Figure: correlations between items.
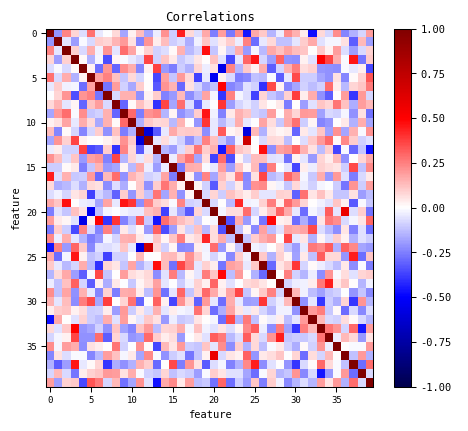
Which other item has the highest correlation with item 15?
37
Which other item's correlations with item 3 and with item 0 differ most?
24
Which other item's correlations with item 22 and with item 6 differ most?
21
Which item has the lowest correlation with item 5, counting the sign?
20
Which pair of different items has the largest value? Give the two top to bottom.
12, 24
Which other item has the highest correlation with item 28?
34
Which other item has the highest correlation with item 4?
13
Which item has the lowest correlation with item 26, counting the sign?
6
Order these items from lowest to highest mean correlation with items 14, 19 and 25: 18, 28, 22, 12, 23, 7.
22, 7, 18, 28, 12, 23
